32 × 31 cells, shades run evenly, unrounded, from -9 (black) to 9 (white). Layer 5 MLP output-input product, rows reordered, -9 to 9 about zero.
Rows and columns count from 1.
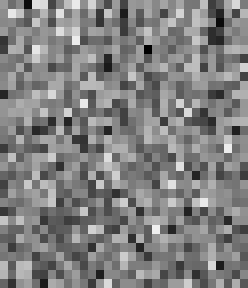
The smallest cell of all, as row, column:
6, 19
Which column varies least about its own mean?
17
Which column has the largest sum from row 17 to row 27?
23
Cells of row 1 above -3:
26
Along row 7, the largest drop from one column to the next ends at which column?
14
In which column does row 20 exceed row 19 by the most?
8
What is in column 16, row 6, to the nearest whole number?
-2
